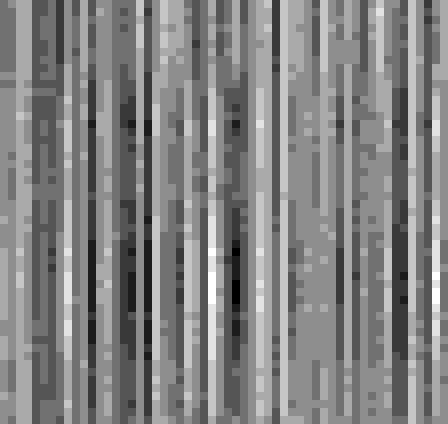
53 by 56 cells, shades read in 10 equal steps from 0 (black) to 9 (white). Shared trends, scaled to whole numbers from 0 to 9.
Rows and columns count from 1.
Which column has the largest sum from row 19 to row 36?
27
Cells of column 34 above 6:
2
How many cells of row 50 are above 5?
16
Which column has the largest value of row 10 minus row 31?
30
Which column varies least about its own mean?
32
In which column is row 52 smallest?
19
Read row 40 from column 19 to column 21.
2 7 4
